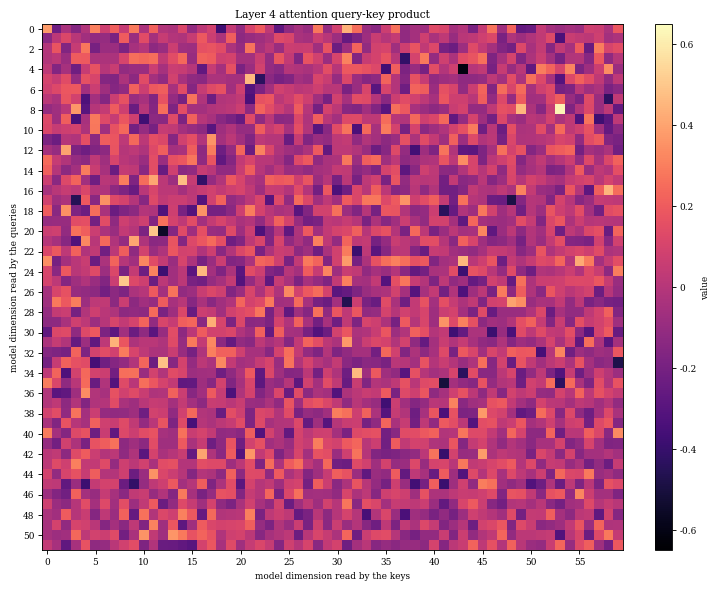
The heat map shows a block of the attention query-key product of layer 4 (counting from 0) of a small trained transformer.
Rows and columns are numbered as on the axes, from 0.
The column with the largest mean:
11
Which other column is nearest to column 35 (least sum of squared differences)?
50
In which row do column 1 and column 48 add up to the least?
17
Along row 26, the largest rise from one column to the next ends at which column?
47
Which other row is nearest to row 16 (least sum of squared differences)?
2
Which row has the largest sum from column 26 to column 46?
23
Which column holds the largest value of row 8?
53
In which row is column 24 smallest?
0
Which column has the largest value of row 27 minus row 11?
1
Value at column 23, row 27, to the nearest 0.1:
0.3
